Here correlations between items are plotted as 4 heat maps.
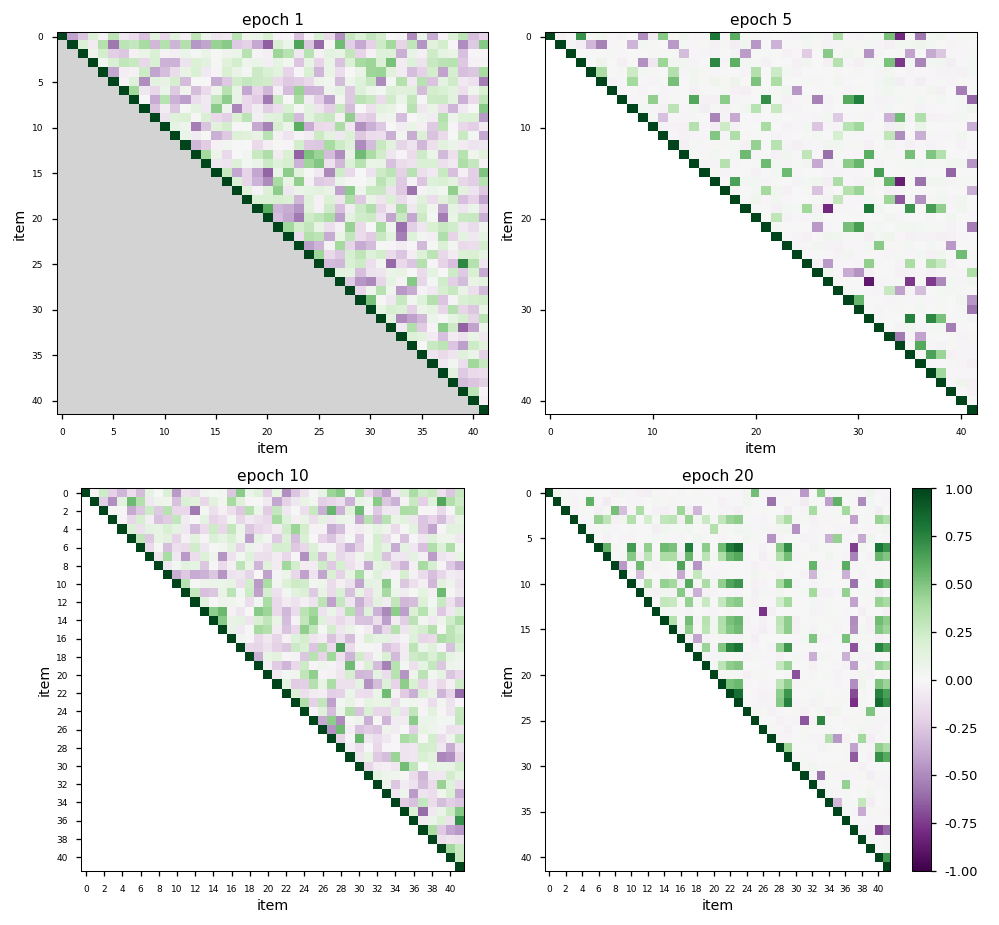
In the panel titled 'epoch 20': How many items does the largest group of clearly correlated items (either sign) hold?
17
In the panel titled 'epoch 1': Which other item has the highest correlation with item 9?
28
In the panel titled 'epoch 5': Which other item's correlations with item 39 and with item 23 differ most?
15
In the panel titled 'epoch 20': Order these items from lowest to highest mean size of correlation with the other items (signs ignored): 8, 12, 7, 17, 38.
38, 8, 12, 7, 17
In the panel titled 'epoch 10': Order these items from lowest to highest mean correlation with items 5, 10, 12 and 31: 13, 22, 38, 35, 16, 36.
35, 36, 38, 22, 13, 16
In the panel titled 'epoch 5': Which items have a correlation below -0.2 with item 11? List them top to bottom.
9, 34, 36
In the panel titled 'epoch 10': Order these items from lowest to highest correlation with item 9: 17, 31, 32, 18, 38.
38, 18, 17, 31, 32
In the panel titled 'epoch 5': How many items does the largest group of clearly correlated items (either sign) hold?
10
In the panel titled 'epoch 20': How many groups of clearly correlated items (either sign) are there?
7
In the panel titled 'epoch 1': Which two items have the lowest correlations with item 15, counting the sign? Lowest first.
20, 26
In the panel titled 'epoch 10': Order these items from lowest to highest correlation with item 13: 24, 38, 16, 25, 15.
16, 38, 24, 25, 15
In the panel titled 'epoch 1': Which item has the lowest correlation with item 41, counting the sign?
5
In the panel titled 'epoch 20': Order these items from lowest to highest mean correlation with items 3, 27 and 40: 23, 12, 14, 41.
12, 14, 41, 23
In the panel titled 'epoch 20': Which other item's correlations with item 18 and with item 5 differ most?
1
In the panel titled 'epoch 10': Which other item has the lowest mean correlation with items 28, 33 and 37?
41
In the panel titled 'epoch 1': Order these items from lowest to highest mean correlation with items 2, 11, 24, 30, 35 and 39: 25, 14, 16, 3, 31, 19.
16, 3, 31, 19, 14, 25
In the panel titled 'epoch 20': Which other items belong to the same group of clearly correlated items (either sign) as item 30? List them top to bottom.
4, 20
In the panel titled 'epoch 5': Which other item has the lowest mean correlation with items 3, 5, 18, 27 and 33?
34
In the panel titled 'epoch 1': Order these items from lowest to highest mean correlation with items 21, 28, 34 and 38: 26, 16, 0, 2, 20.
20, 0, 26, 16, 2
